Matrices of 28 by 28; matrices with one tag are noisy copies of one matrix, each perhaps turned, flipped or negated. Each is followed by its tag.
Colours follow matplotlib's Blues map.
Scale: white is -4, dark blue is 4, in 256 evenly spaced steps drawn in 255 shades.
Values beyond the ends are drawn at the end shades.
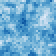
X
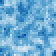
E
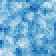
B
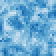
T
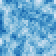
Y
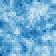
X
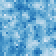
B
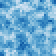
E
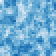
E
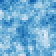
X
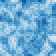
Y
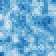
E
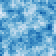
T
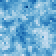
X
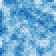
Y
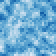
Y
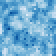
T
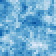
X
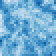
Y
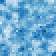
E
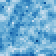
Y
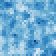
B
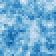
X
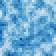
Y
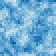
T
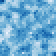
E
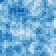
X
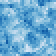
T
